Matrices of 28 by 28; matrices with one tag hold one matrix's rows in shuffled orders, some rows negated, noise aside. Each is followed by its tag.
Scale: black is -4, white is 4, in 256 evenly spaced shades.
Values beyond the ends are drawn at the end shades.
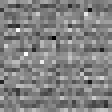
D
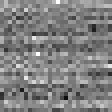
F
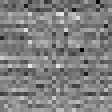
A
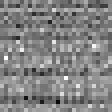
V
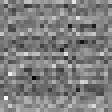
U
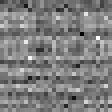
A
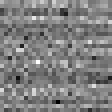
F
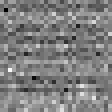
U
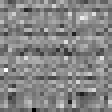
U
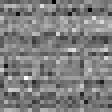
D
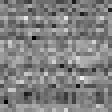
U
